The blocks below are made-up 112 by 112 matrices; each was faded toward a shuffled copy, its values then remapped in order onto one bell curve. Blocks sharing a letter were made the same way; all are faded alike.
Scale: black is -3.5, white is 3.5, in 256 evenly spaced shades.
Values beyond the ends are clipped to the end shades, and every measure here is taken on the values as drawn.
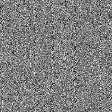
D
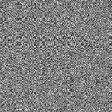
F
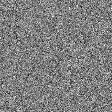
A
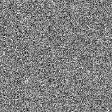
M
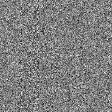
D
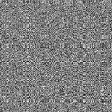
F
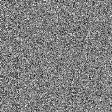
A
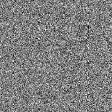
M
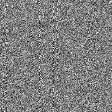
D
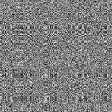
F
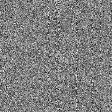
D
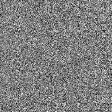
M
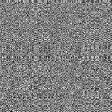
F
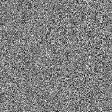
M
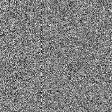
D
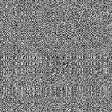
F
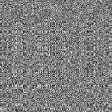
F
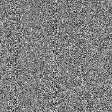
D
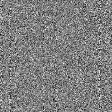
D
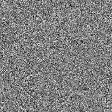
A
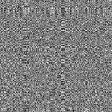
F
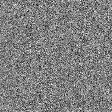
A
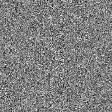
A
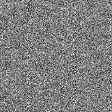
D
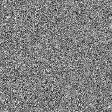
A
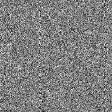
M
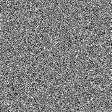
A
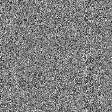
D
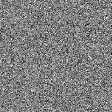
M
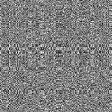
F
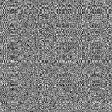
F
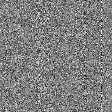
D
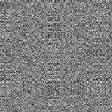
F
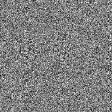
M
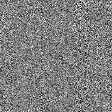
D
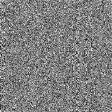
D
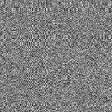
F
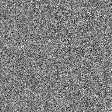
A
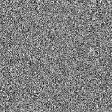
M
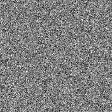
A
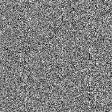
D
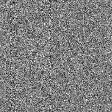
A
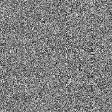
M
